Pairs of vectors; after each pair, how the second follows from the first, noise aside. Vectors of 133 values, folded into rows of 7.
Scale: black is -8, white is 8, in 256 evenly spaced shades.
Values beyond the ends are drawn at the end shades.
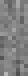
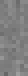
negated, shrunk.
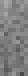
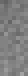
negated, shrunk.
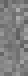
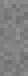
negated, shrunk.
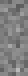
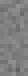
negated, shrunk.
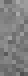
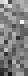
reversed, negated, scaled up.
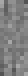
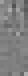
reversed, partly zeroed.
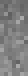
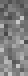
scaled up.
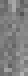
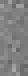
reversed, partly zeroed.
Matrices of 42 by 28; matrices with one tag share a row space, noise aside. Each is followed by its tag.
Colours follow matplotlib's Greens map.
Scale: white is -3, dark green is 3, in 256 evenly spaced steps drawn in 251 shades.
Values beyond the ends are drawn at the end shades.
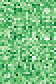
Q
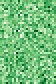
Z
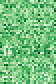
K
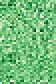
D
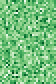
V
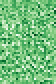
K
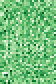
K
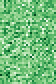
Q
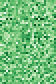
K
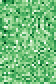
K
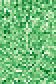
Q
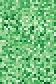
K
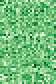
K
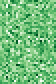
V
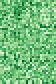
Q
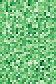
V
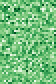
Q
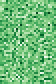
Z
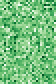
Q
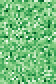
Z
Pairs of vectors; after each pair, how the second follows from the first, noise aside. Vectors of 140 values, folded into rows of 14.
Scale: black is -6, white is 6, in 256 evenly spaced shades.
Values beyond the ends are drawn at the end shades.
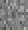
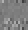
reversed, partly zeroed.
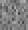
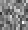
wrapped around, negated, scaled up.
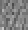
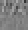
reversed, negated, partly zeroed.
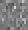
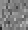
wrapped around, negated.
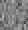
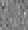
reversed, partly zeroed.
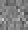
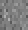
reversed, partly zeroed.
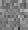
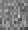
wrapped around, negated.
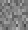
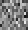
wrapped around, negated, scaled up.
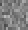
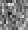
wrapped around, scaled up.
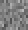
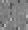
negated, partly zeroed.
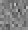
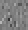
reversed, partly zeroed.
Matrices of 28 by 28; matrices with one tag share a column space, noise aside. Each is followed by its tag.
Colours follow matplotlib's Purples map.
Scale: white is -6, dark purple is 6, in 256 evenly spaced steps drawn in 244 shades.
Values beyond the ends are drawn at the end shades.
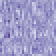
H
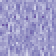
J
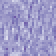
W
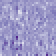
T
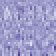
T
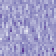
W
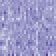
T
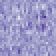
J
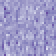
T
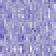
W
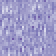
J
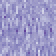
J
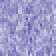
J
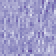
H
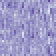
H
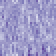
W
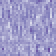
W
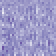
T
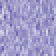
J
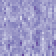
T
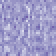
J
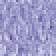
W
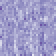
T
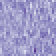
H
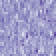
H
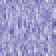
W
